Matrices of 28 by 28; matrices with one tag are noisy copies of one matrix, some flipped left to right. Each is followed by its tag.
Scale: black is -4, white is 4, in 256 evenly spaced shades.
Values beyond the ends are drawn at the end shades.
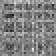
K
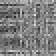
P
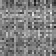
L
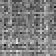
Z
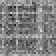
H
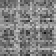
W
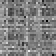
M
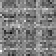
W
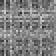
L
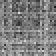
Z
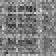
H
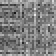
P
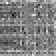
P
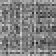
P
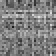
L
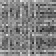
P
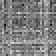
Z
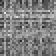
L
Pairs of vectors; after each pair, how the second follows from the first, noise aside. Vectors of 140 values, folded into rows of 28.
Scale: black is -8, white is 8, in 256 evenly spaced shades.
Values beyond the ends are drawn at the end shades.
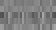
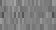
reversed, partly zeroed.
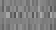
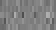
reversed, partly zeroed.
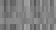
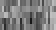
wrapped around, scaled up.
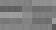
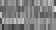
wrapped around, negated, scaled up.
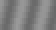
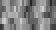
wrapped around, negated, scaled up.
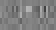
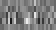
reversed, scaled up.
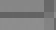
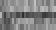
reversed, scaled up.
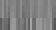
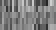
wrapped around, scaled up.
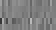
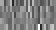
wrapped around, negated, scaled up.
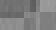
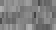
wrapped around, negated.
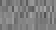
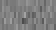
reversed, partly zeroed.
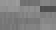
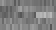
wrapped around, negated.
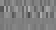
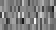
wrapped around, scaled up.
